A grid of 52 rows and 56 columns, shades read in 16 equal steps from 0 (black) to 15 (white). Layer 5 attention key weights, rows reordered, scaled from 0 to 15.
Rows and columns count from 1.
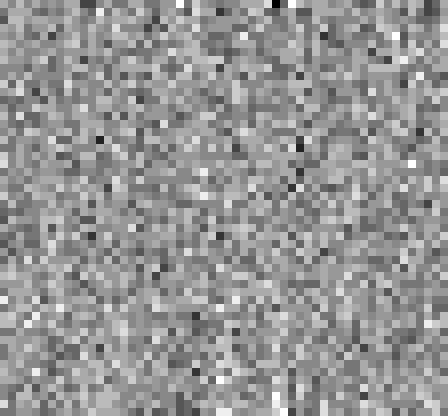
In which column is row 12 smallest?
5
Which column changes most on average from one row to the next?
38
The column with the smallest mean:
18
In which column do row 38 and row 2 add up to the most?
25
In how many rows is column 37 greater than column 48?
22
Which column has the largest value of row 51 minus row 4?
46
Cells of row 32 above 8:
26
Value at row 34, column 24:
8
